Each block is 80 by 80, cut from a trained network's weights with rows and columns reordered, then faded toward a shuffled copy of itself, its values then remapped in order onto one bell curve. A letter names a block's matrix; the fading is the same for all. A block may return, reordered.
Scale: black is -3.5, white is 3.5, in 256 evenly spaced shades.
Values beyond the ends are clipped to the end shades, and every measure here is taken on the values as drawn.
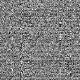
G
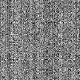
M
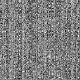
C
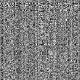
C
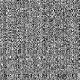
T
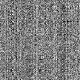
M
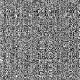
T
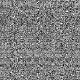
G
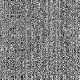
C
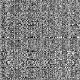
T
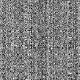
M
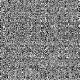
G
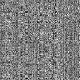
T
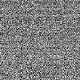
G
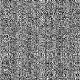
T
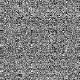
G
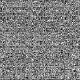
G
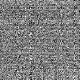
G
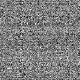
G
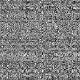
G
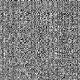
T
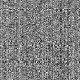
C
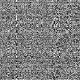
G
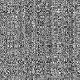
T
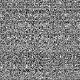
G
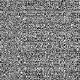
G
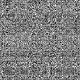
G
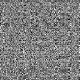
G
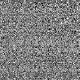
G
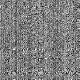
T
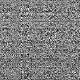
G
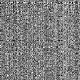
M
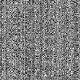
T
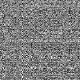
G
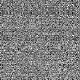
G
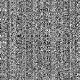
C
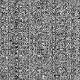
T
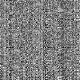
M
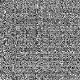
G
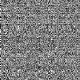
G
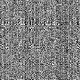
M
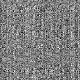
T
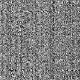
C
